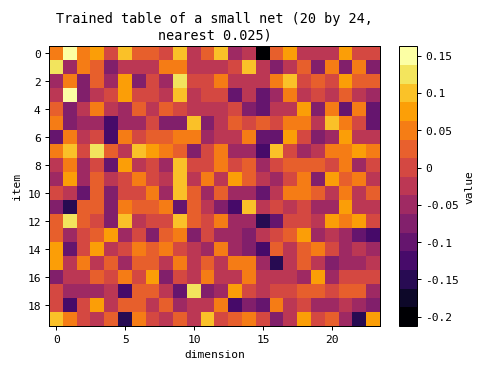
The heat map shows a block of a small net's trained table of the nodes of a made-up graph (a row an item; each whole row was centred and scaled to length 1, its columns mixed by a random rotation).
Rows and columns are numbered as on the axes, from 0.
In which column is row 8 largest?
9
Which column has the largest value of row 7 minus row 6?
16
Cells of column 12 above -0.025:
10
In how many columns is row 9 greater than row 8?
11
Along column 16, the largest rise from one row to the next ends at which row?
7
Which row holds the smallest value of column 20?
15
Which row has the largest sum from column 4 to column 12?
0
